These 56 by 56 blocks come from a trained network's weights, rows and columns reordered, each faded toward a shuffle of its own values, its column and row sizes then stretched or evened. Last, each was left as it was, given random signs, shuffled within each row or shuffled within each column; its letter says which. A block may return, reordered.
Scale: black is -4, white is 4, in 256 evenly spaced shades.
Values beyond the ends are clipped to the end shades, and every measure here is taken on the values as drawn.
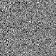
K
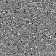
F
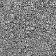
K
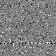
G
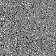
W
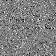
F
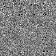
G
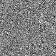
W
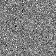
W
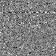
F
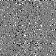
K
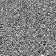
G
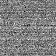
F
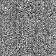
W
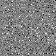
G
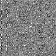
K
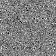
F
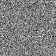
F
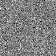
G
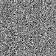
W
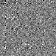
K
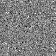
F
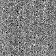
W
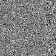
W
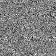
F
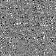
G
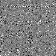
G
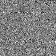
F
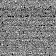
F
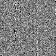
W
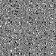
K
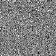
G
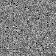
W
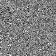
G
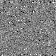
F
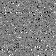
F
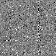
G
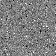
W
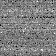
F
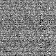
K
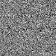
G
